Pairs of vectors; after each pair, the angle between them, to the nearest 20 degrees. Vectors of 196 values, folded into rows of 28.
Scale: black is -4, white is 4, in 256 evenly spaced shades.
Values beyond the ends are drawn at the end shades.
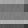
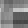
120 degrees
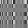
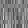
100 degrees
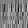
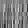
140 degrees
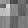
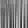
100 degrees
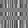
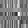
40 degrees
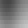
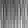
40 degrees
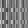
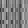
160 degrees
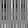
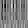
20 degrees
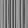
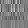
80 degrees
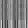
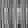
140 degrees
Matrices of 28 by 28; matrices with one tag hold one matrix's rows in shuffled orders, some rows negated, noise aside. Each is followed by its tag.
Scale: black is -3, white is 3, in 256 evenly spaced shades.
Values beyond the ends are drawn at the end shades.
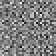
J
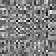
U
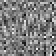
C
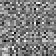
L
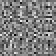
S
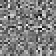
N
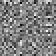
S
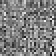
C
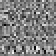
L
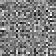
U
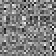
C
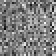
C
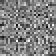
U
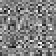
N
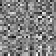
N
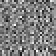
J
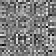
U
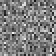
C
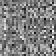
C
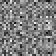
S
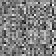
C
